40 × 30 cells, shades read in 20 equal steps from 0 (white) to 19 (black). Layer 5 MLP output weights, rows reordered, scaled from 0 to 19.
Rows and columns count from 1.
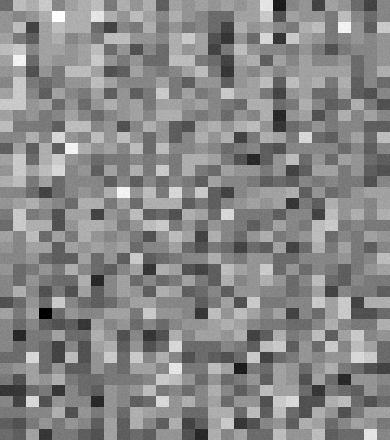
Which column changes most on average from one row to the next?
5
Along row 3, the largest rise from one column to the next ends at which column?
3
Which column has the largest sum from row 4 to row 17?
22
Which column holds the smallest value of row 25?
21
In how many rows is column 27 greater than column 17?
15
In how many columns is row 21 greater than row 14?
9
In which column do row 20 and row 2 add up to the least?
11
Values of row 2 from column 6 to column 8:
6 6 2
